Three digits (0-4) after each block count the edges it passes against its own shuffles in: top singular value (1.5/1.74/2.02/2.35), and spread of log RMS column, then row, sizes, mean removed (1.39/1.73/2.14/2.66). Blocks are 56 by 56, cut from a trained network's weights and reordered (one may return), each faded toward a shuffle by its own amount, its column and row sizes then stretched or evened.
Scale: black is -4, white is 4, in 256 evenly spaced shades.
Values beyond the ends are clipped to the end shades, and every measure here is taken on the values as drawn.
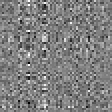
4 4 2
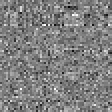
3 1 2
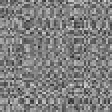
4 1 2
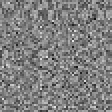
3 1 0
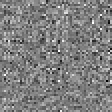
3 2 2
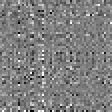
3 3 4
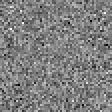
0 0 1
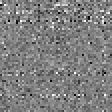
0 2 4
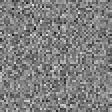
3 0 0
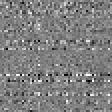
3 2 4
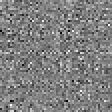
2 2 3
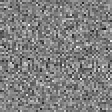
2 0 1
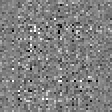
0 3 2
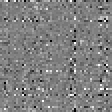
3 3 3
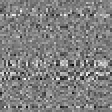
4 0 4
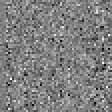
0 3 0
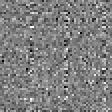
2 2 2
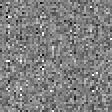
0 3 0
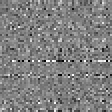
3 1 4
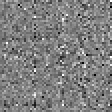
1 3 1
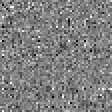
0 2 2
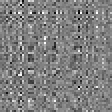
4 4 4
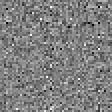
1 2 0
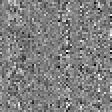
0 4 0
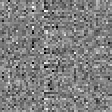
3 3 0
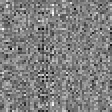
2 2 1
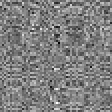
4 2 2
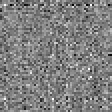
2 0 2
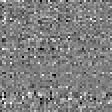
1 2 4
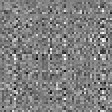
4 3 4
